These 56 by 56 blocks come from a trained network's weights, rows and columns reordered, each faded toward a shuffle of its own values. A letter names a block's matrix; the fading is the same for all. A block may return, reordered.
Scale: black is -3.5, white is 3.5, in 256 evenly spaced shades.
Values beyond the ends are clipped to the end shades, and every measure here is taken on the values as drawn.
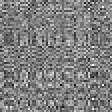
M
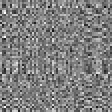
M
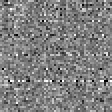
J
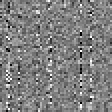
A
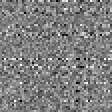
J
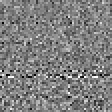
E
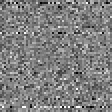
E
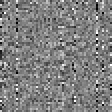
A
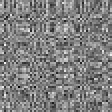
M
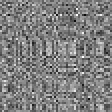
M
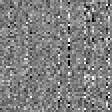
A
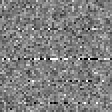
E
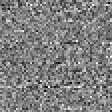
E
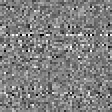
J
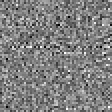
E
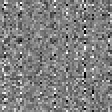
A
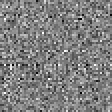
E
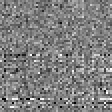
J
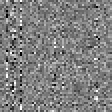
A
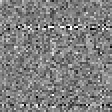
E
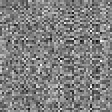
M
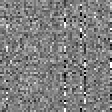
A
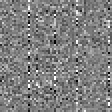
A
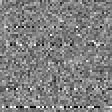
E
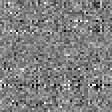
J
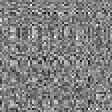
M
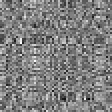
M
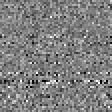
J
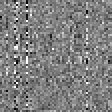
A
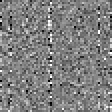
A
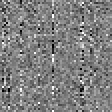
A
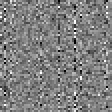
A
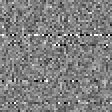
E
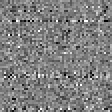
J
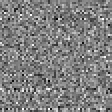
E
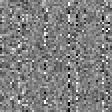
A
